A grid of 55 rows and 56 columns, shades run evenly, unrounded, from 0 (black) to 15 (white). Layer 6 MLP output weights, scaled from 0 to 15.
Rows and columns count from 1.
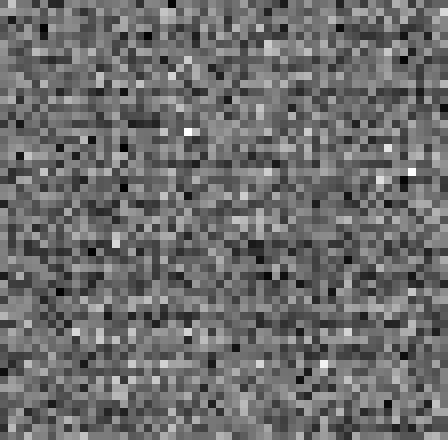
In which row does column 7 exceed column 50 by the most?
13
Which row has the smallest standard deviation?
45
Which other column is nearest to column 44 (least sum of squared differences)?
20
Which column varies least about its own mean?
5
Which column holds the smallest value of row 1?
22
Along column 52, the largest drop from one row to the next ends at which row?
23
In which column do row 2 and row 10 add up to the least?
53
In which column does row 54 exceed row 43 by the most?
24
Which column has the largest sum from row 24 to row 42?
21
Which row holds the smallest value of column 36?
35
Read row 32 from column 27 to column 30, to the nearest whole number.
10 7 8 2
